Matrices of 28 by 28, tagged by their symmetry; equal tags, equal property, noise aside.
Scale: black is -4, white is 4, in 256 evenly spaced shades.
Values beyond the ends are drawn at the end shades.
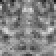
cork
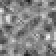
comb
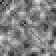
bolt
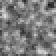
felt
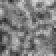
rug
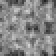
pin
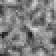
rug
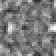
pin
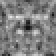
cork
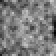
pin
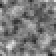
felt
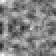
pin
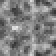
pin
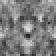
cork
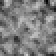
felt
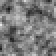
bolt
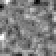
rug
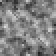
comb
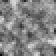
felt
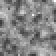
felt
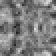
pin
